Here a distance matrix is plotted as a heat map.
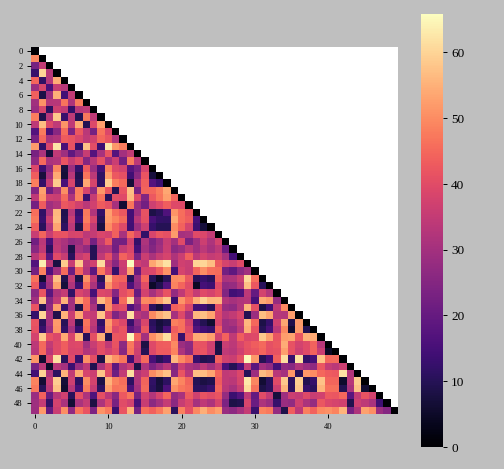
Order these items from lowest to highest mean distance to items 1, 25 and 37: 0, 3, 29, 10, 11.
0, 11, 10, 3, 29
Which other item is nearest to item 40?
41
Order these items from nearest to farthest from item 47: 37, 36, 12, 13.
36, 37, 12, 13
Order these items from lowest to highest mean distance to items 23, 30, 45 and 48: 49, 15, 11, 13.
13, 11, 49, 15
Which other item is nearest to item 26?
14
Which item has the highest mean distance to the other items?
39
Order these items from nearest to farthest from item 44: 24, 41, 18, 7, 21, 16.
21, 7, 41, 16, 24, 18
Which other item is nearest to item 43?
2
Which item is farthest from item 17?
29
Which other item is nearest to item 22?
32
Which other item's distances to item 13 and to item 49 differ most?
34
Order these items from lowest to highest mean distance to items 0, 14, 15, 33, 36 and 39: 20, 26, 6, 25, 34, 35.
26, 20, 25, 34, 35, 6
